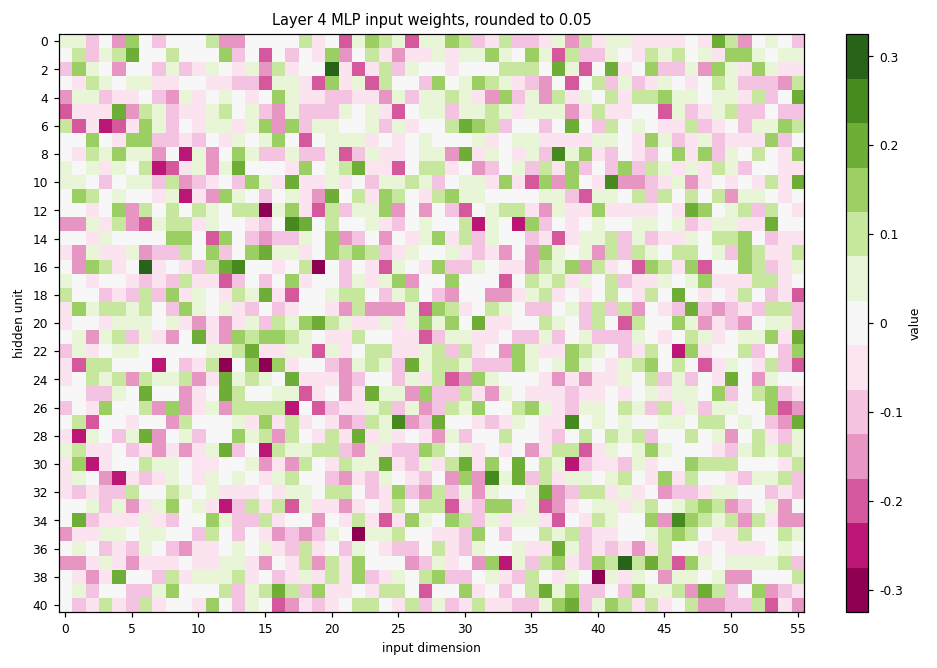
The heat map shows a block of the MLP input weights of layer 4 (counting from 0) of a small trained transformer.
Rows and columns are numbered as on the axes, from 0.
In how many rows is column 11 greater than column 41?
16
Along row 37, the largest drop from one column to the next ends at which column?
33
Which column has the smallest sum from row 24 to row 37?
21
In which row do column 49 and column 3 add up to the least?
6
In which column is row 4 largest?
55
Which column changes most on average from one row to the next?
15
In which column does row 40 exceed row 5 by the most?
38
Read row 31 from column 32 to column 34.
0.25 0.05 0.2
